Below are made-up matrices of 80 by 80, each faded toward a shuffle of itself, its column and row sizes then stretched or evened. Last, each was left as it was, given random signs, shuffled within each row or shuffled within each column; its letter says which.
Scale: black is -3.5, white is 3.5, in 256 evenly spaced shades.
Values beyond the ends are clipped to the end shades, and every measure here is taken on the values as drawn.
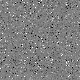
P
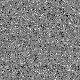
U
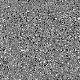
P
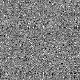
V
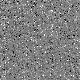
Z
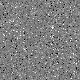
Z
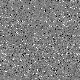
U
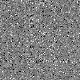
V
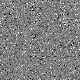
P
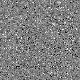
V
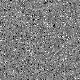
P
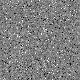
Z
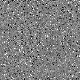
V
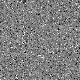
Z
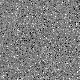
Z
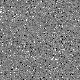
P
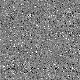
P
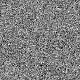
U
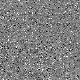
V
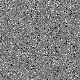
Z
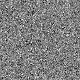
Z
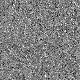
Z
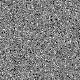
Z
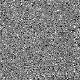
V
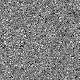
V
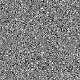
V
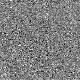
P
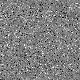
U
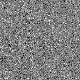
V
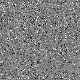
P
